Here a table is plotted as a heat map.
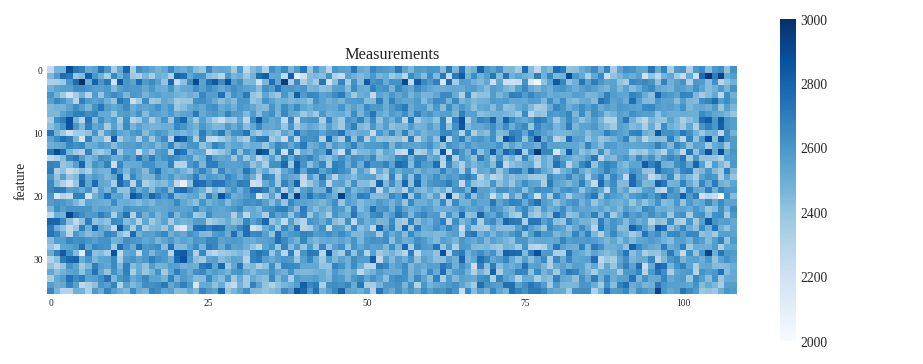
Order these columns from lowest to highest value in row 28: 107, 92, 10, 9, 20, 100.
10, 20, 107, 9, 100, 92
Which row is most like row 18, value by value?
25
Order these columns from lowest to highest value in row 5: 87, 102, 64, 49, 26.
102, 26, 49, 64, 87
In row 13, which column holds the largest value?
77
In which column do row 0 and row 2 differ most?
23
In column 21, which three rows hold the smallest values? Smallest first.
18, 25, 15
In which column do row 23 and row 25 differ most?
3
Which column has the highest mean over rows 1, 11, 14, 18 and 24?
104
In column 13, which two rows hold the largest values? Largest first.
20, 26
